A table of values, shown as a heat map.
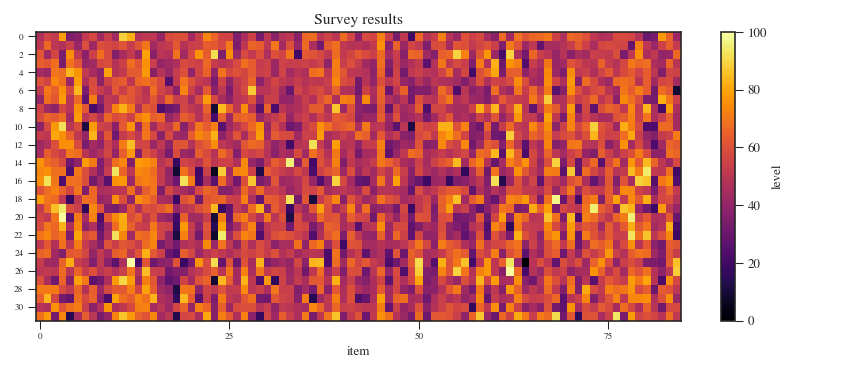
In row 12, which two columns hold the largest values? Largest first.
36, 12
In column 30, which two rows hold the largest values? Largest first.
27, 20
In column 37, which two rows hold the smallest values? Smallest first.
16, 1
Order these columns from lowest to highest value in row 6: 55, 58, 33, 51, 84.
84, 55, 33, 51, 58
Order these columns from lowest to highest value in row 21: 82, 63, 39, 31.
82, 31, 39, 63
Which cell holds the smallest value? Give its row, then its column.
25, 64
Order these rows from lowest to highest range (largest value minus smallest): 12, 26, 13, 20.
13, 12, 26, 20
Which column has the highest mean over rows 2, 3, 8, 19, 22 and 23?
78
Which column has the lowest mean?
18
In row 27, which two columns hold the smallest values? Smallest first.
23, 31
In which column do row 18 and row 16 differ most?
60
